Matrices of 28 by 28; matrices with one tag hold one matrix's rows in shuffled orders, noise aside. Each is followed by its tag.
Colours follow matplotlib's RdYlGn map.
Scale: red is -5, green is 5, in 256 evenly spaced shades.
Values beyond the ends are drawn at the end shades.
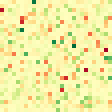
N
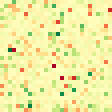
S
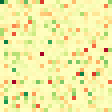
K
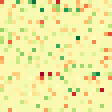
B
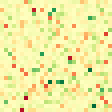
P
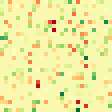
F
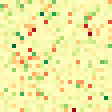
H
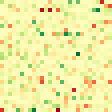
B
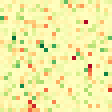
H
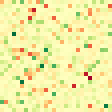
H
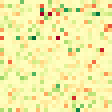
B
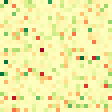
K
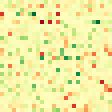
B
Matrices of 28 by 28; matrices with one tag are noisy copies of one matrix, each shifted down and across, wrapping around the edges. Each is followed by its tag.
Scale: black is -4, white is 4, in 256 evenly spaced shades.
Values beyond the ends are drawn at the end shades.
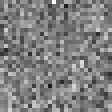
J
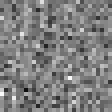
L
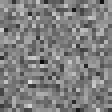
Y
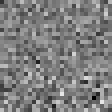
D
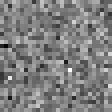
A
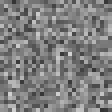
L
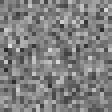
J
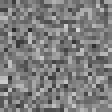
Y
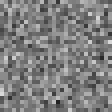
J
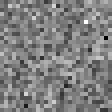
A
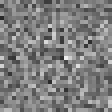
D
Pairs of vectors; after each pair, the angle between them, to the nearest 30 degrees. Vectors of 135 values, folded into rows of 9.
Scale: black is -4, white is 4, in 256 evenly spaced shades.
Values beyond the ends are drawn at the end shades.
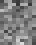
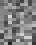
60 degrees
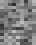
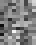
30 degrees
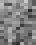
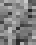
30 degrees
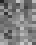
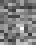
60 degrees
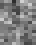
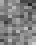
120 degrees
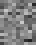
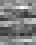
120 degrees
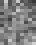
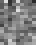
30 degrees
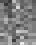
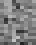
150 degrees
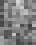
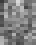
30 degrees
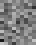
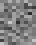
30 degrees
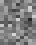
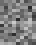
150 degrees
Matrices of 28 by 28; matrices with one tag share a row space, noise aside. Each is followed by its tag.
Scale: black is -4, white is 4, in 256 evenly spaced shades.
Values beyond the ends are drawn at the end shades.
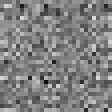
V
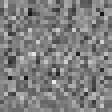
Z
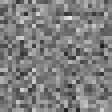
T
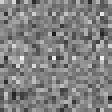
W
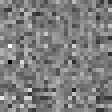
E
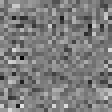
W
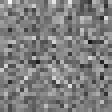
Z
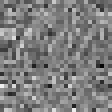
E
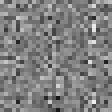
V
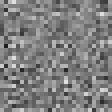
W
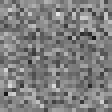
Z
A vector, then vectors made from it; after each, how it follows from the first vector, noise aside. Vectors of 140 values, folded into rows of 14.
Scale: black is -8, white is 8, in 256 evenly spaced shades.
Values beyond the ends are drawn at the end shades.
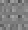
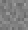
wrapped around, negated, shrunk.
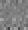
reversed, partly zeroed.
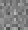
reversed.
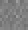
wrapped around, negated, shrunk.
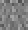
copied.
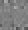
wrapped around, negated, partly zeroed.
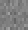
reversed, negated, shrunk.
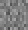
reversed.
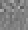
wrapped around, negated, partly zeroed.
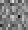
scaled up.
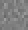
wrapped around, negated, shrunk.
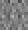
copied.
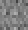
reversed.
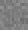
wrapped around, negated, shrunk.
